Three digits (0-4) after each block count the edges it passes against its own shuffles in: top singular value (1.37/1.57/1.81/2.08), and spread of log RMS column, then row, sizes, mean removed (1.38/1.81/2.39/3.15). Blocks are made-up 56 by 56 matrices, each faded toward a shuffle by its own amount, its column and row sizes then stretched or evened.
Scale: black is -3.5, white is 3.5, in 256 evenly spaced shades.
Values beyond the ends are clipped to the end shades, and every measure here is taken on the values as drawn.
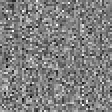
3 2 0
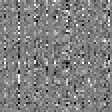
3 4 1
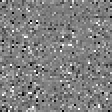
0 2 1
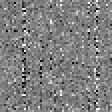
1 3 0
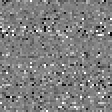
0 1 3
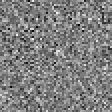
3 1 0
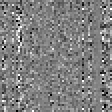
0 4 0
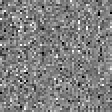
2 2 0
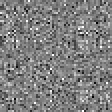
3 1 0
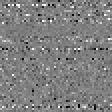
0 0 3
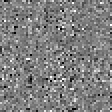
0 2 2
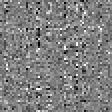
1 3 1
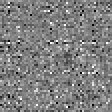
3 2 2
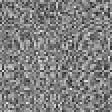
4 0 1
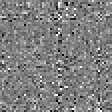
2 2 2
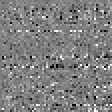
1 2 3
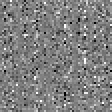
0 3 0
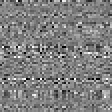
4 0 4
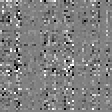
2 4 3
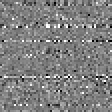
4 1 3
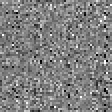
1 2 1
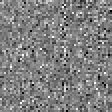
2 1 0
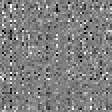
4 3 2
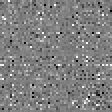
2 1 3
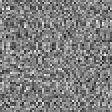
4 0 1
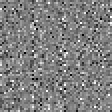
3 2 0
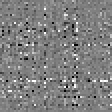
1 3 3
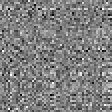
4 1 2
